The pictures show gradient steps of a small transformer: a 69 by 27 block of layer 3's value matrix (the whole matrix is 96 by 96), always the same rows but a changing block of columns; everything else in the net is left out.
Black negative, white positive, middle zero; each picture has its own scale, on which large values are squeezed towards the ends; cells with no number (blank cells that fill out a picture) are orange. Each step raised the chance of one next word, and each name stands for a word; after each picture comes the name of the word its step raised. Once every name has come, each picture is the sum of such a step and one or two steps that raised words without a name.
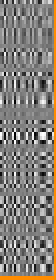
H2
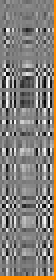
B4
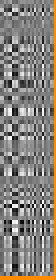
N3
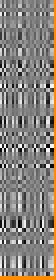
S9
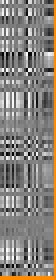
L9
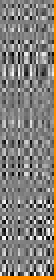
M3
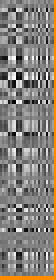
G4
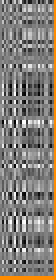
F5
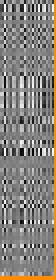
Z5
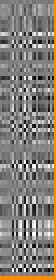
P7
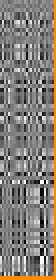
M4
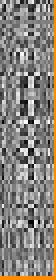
Z5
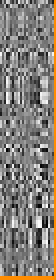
B4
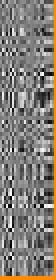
B4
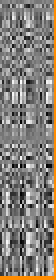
M4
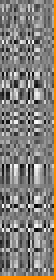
G4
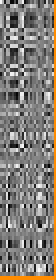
H2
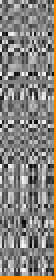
P7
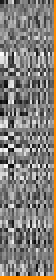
S9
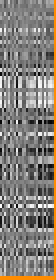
B4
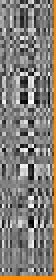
B4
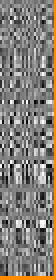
S9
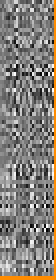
N3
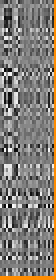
B4
